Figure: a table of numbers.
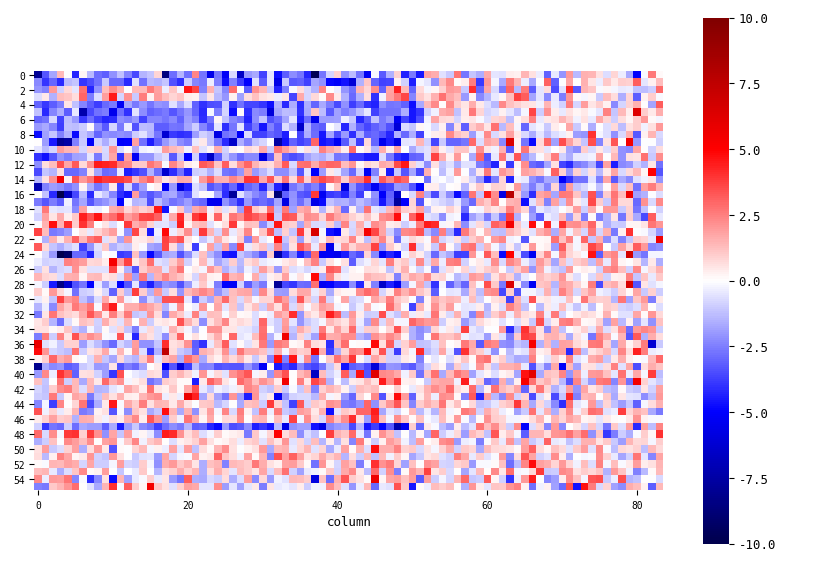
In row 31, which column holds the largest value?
10
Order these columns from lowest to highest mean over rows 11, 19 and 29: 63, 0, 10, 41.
0, 41, 10, 63
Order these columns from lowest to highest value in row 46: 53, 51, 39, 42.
53, 51, 39, 42
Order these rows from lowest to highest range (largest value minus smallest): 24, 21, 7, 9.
7, 21, 9, 24
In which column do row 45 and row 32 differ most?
39
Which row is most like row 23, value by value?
45
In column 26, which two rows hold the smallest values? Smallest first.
16, 9
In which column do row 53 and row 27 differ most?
37
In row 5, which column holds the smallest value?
6
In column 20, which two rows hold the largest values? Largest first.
43, 2
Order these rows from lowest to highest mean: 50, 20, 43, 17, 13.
17, 13, 43, 50, 20
